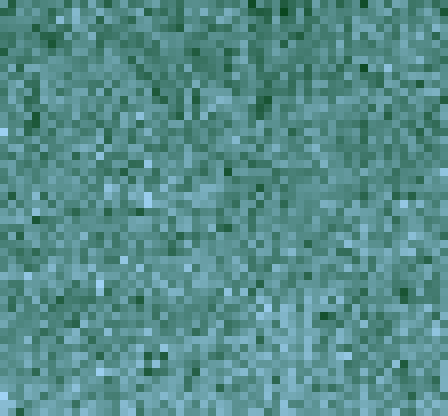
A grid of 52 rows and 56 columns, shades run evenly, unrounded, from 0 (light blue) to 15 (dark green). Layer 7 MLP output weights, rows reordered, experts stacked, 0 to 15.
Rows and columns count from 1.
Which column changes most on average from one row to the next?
18
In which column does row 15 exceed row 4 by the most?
49
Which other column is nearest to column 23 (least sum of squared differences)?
22
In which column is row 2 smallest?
10
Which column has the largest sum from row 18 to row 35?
32
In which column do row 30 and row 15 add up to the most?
23
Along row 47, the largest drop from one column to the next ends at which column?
26
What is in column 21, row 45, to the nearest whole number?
13
